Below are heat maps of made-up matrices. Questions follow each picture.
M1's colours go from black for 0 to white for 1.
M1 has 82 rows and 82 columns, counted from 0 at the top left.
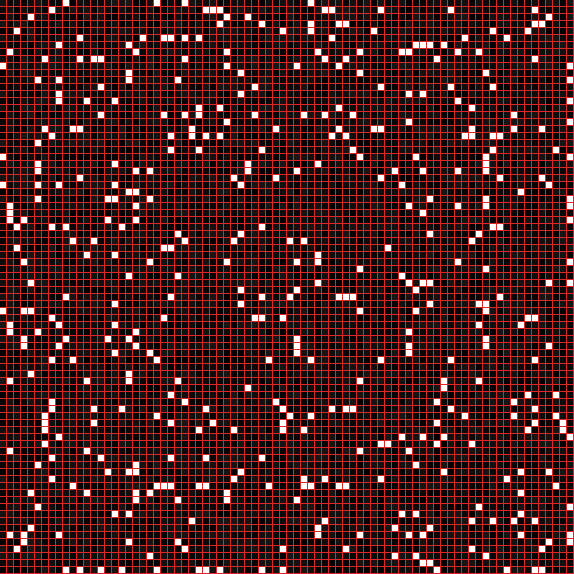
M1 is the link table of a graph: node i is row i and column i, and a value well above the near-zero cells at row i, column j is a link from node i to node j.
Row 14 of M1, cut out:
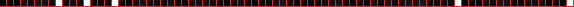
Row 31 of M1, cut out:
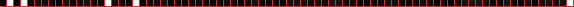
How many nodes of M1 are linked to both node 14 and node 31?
1
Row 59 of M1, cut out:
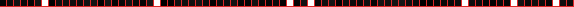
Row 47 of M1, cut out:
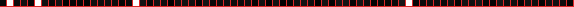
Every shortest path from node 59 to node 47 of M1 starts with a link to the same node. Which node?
node 66
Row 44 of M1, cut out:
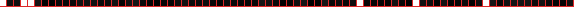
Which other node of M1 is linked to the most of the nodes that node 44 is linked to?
node 22
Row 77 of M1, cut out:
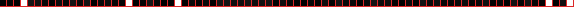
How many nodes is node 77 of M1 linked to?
5
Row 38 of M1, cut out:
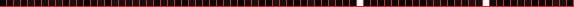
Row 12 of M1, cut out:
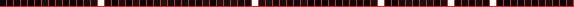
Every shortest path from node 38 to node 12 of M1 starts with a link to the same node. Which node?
node 51
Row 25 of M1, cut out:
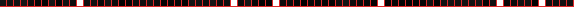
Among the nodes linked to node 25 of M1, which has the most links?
node 54
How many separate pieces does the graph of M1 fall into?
2
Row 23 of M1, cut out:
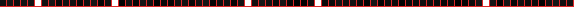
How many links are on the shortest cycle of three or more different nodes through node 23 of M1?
4
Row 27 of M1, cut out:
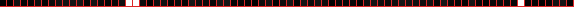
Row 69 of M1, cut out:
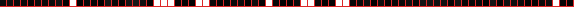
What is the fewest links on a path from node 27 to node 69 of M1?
3
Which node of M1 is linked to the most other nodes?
node 81
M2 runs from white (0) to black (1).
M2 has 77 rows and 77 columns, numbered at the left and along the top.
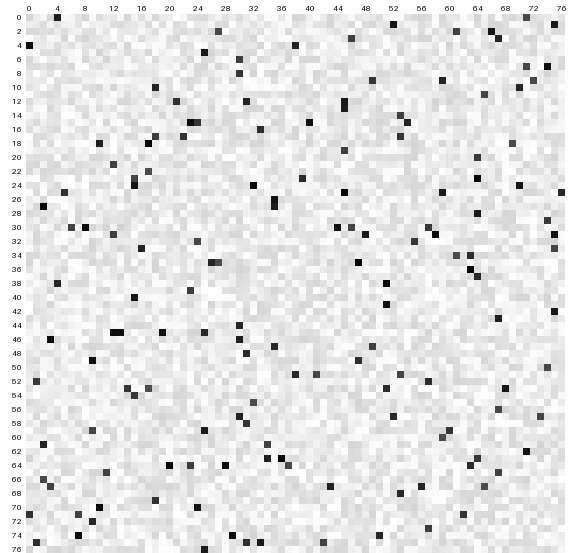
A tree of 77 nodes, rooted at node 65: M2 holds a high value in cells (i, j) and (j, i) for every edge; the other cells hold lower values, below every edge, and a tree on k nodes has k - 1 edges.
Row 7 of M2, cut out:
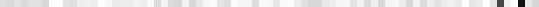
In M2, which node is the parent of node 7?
71
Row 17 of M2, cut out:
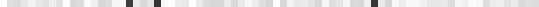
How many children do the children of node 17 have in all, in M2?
3
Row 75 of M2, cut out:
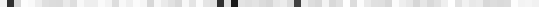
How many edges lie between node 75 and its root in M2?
8
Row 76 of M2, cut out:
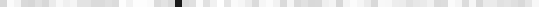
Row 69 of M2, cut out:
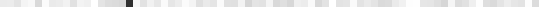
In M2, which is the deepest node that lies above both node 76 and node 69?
25
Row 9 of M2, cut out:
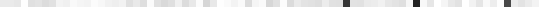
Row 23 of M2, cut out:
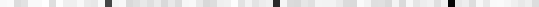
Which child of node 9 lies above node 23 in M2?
49
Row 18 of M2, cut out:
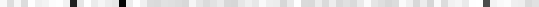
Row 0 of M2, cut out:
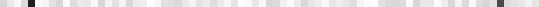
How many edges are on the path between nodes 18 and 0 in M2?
6
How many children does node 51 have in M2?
2
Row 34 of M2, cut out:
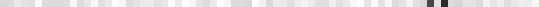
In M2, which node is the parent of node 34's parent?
2
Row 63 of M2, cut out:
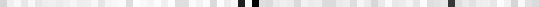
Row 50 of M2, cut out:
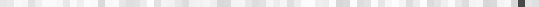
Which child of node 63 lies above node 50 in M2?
64
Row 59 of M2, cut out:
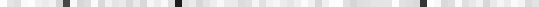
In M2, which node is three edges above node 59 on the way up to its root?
12
